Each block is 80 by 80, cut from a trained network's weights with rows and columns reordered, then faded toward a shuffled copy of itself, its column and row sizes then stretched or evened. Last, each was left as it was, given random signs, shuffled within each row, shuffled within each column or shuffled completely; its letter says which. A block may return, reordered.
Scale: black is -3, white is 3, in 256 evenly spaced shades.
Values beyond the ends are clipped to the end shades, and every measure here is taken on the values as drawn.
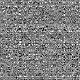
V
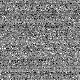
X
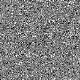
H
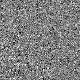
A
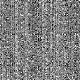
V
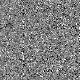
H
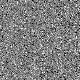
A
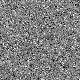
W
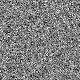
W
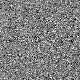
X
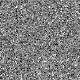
H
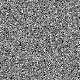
A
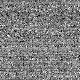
X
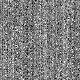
A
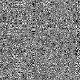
V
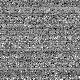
X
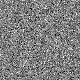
W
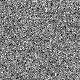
W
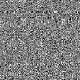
V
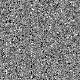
A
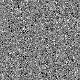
A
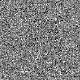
H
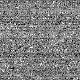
X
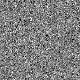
A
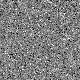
W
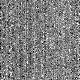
A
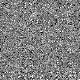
H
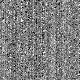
A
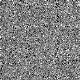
H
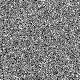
W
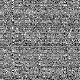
V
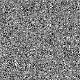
H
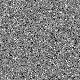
W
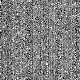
A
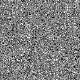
H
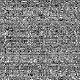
V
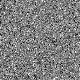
A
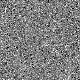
A
